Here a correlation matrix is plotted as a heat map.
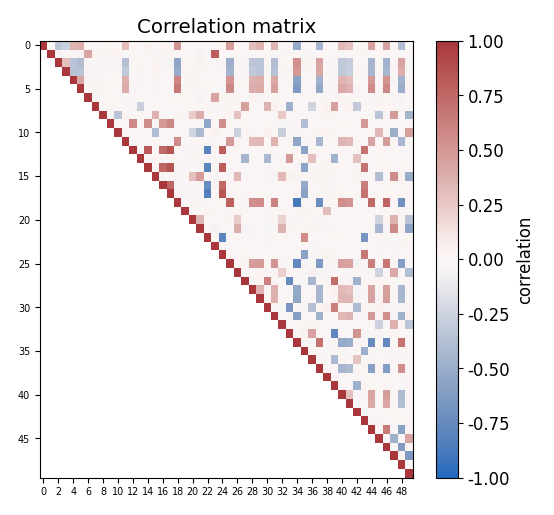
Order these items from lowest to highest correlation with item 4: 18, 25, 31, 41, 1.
1, 41, 31, 25, 18
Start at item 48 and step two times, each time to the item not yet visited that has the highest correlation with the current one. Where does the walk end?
37
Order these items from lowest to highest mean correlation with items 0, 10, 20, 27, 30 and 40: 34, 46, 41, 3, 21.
34, 3, 21, 41, 46
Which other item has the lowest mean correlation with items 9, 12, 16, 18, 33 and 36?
22
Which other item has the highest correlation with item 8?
47
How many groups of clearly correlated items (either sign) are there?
6
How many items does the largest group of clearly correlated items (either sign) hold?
18
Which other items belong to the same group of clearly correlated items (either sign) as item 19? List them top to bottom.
38
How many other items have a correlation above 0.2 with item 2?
4
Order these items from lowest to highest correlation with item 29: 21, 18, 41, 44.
21, 41, 44, 18
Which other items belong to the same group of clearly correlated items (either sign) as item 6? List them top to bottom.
1, 23
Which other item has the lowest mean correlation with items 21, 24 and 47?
49
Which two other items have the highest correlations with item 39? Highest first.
27, 30
